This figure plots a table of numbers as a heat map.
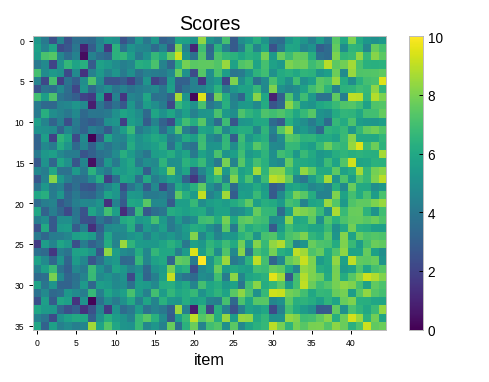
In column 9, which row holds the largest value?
26
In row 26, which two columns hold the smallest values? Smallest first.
2, 8
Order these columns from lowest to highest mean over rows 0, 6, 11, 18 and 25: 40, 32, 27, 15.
15, 27, 32, 40
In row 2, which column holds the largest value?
18
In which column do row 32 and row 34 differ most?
5
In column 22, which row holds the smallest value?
33
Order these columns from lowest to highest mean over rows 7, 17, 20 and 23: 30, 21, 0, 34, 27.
0, 30, 34, 21, 27
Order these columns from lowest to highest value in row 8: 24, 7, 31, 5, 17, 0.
7, 17, 31, 0, 5, 24
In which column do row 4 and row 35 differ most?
20
